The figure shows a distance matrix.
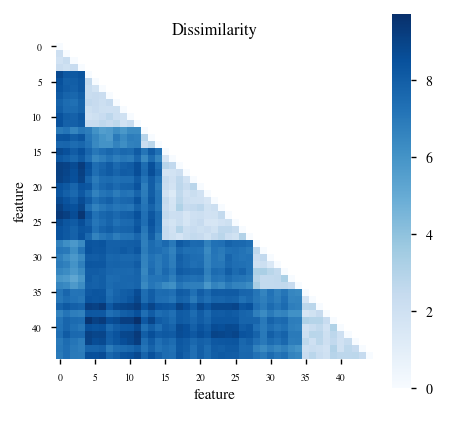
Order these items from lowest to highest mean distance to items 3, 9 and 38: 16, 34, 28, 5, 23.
5, 34, 28, 16, 23
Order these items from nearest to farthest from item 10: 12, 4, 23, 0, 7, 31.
4, 7, 12, 23, 31, 0
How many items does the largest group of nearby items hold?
13
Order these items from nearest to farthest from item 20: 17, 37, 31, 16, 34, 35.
16, 17, 34, 31, 35, 37
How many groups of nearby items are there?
6
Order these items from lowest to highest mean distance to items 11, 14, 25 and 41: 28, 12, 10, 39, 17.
12, 10, 17, 39, 28
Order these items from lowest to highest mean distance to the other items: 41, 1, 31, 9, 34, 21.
21, 34, 31, 9, 41, 1
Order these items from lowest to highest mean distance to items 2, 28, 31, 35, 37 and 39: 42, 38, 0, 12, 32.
38, 42, 32, 0, 12
